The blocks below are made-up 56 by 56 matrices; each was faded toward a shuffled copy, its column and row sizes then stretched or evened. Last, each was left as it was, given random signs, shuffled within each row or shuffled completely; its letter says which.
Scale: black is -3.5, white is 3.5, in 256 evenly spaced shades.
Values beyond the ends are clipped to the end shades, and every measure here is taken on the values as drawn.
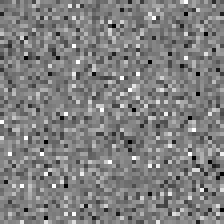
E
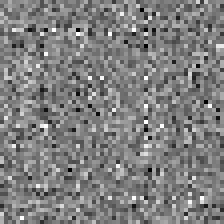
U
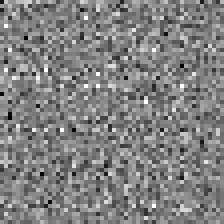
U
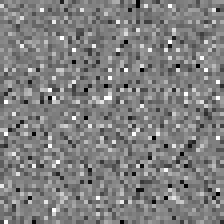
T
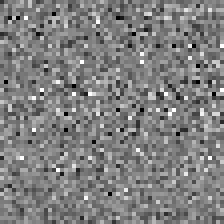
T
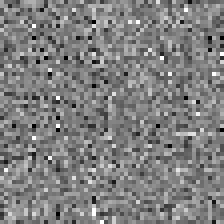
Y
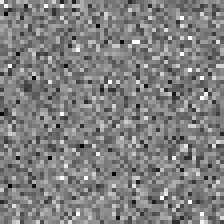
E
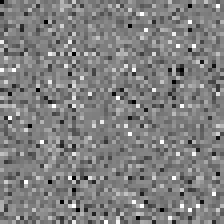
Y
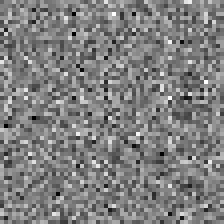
Y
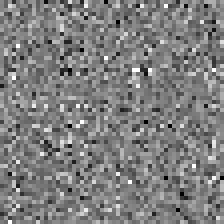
U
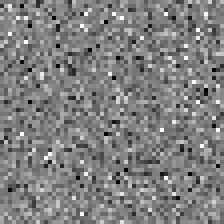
E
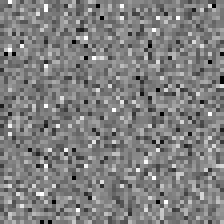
E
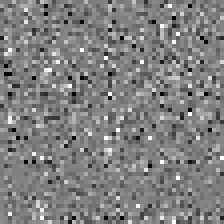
U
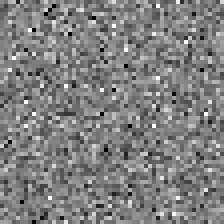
E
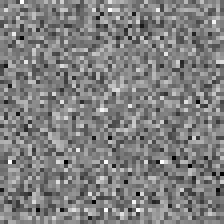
T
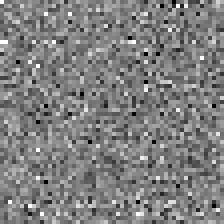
T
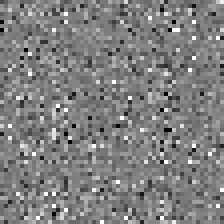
Y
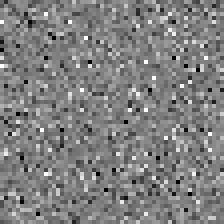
E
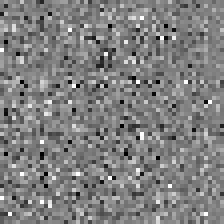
U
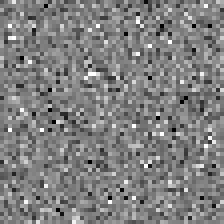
E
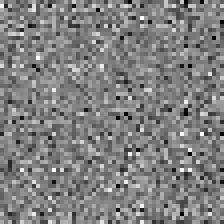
U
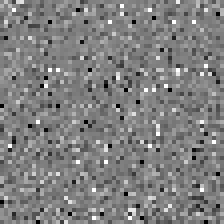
T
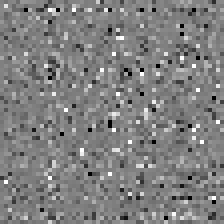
Y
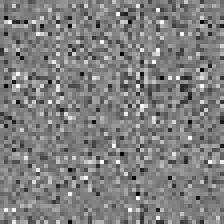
Y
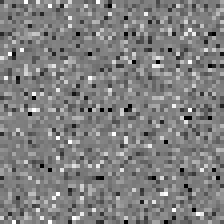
T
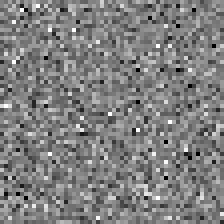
T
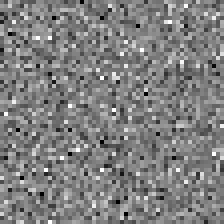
E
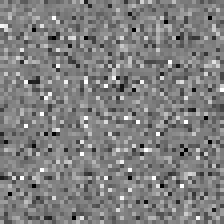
T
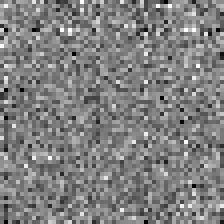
U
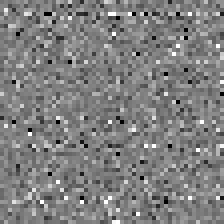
Y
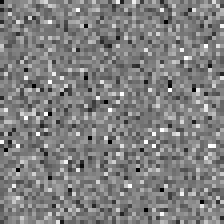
E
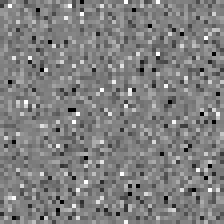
E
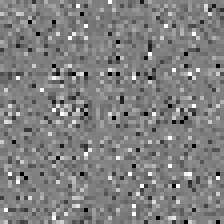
U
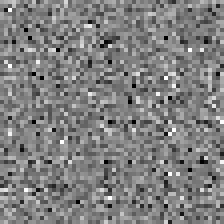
Y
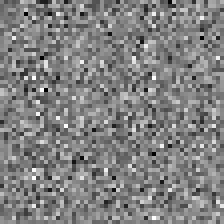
U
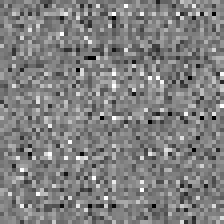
Y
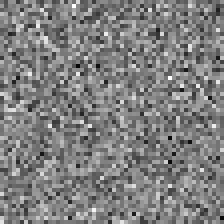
E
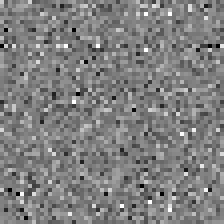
T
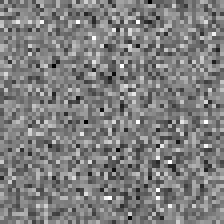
U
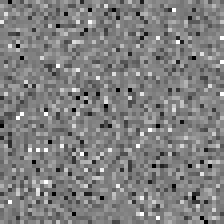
E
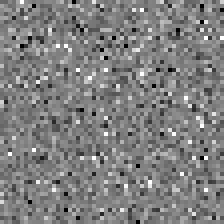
T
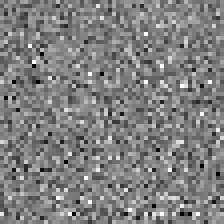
T
